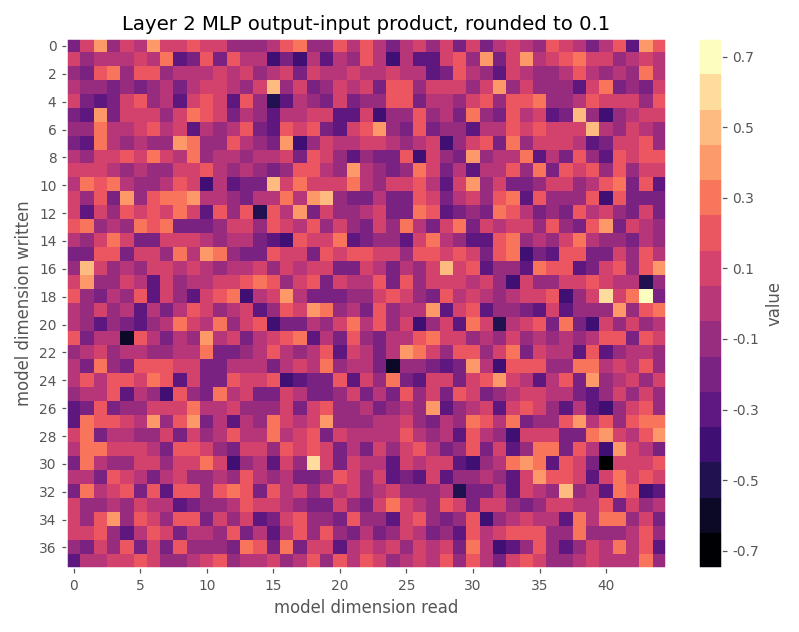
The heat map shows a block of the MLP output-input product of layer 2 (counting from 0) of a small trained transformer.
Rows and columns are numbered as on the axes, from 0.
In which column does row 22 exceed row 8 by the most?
26
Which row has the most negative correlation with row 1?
10
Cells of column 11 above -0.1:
24
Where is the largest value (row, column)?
18, 43
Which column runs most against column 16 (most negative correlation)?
20
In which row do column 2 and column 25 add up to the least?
31
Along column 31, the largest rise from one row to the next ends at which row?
1
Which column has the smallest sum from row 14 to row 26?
4
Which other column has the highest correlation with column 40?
0
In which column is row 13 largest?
40
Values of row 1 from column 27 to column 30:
-0.3 0.1 0.2 -0.1
